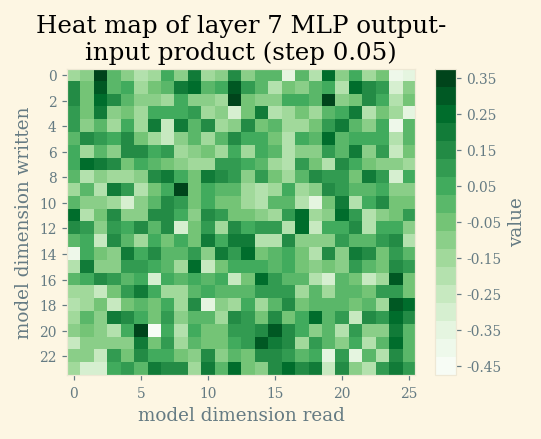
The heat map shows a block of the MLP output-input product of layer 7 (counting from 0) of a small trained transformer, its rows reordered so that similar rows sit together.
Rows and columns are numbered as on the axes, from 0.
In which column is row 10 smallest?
18
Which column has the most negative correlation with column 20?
9
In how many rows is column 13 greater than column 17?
11
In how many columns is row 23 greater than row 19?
10
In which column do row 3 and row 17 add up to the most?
14
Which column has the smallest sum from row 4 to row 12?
24
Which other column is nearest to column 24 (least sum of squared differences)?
16
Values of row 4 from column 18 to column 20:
-0.05 0.1 0.2
